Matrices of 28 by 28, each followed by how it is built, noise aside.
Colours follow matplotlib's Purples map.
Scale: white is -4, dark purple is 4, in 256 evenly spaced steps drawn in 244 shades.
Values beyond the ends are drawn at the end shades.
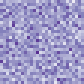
repeating columns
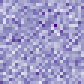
Hankel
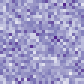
Toeplitz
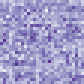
blocks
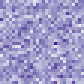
repeating columns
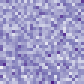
Toeplitz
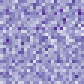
repeating columns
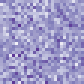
noise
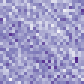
Toeplitz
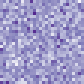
noise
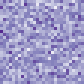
noise
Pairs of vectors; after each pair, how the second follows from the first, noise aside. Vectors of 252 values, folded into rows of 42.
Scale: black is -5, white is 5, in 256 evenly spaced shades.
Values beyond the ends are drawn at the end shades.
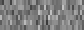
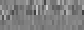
reversed, negated, partly zeroed.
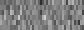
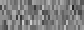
shuffled.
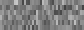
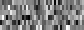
reversed, scaled up.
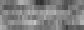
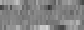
reversed, negated, partly zeroed.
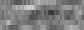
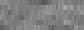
wrapped around, negated, shrunk.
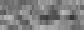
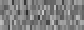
shuffled.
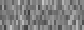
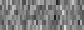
reversed.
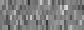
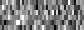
reversed, scaled up.
